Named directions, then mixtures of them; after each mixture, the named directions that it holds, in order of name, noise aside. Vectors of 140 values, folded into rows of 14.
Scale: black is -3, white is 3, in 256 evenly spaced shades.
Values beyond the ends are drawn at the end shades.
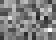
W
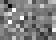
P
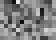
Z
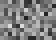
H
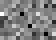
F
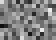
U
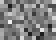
P, U.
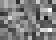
U, W.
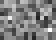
W.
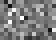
H, P.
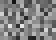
H, Z.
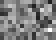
W.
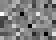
F.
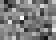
P, Z.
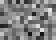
U.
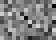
F, H, P.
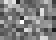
P, Z.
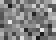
P, U.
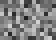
H.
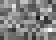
W.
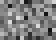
H, P, U.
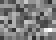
W, Z.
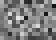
H, P, U.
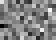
U.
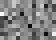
F.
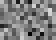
U.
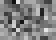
Z.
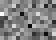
F.
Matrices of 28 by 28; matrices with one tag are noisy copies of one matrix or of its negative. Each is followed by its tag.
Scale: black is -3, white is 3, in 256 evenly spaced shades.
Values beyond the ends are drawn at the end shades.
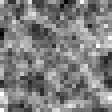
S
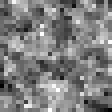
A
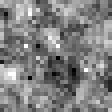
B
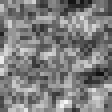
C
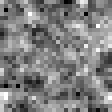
S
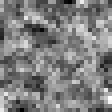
S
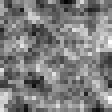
S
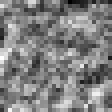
C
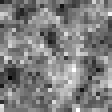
B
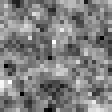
A
